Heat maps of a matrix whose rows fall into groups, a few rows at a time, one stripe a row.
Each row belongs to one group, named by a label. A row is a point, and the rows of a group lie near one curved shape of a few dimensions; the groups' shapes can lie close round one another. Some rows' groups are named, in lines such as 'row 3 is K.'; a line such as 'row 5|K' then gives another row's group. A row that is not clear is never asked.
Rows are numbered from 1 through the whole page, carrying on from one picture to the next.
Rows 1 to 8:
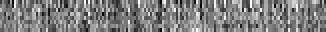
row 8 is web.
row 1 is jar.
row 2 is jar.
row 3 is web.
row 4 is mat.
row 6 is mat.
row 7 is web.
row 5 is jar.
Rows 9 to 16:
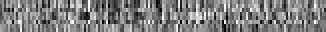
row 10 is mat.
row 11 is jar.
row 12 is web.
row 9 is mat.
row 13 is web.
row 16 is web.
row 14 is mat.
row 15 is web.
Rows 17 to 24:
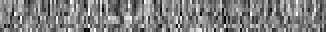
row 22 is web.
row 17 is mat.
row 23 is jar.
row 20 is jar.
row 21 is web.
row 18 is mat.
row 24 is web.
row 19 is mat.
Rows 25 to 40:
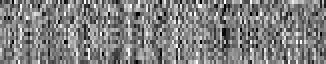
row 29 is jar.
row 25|jar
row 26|web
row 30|web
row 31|mat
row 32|web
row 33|mat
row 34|web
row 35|jar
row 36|web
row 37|jar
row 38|mat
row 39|jar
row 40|web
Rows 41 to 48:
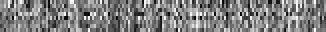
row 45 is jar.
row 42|jar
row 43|web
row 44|web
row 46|web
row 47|web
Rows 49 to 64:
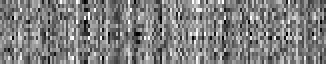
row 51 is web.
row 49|mat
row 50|web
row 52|jar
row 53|jar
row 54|mat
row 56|mat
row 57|web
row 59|web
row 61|jar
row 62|web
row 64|mat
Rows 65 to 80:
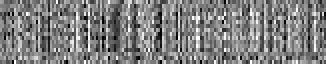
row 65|web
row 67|jar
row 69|mat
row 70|mat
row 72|mat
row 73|jar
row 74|mat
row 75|mat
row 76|mat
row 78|web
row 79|web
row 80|jar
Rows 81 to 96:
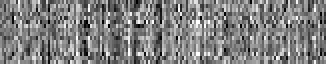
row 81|web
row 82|mat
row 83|mat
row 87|web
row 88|web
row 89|web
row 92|mat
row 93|mat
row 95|jar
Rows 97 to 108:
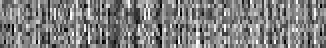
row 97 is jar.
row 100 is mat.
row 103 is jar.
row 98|mat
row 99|mat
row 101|mat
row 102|web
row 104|jar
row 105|mat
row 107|mat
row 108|web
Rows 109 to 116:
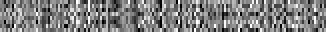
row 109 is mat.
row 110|jar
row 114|mat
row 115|jar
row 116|web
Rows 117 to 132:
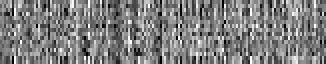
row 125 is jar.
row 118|mat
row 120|jar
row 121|jar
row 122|web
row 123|mat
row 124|web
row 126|mat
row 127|web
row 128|web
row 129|mat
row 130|web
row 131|jar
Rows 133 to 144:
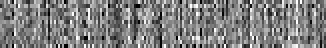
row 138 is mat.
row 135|jar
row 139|mat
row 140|jar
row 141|jar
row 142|mat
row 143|web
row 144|jar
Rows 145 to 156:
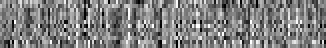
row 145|web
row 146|web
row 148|mat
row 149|mat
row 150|jar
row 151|mat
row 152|jar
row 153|mat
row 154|web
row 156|jar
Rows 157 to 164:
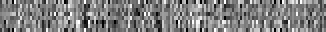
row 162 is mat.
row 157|jar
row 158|web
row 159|web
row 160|mat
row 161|web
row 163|mat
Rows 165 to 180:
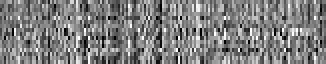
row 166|web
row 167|web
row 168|web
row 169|mat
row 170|web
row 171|web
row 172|jar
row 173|jar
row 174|mat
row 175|mat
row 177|web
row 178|mat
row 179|mat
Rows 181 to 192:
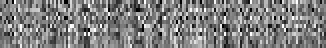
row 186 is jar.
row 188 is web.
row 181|jar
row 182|mat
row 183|web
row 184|web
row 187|mat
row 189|jar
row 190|web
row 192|web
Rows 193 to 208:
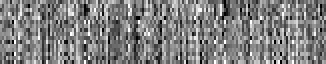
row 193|web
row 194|mat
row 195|web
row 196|mat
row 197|web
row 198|jar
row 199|jar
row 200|mat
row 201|mat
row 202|web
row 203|jar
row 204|mat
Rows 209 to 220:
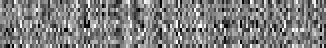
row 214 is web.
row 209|jar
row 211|web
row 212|mat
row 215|web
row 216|jar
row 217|jar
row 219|web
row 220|jar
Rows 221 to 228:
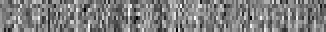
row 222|web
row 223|mat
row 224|web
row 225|web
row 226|mat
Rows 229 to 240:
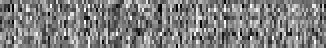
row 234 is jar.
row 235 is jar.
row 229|web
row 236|web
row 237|web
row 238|jar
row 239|mat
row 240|jar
